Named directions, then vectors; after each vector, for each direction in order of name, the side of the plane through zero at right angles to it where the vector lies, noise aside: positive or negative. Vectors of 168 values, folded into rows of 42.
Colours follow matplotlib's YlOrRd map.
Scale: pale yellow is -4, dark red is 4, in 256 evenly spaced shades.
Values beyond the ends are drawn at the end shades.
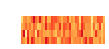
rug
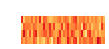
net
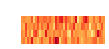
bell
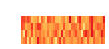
negative, negative, negative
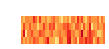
negative, positive, positive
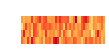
positive, positive, positive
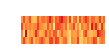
positive, negative, negative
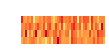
positive, positive, negative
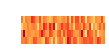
negative, positive, positive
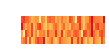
negative, negative, negative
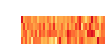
negative, positive, negative
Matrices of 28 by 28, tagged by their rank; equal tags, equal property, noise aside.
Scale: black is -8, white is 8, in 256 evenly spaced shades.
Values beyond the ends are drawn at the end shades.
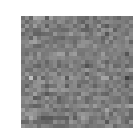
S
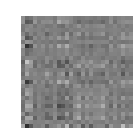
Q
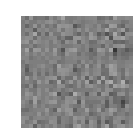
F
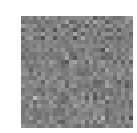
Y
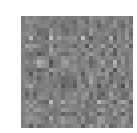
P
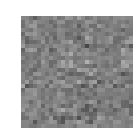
Y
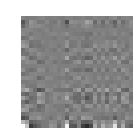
Q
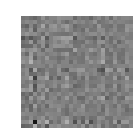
F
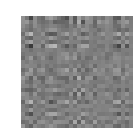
Q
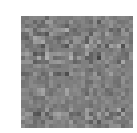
P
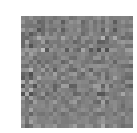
P
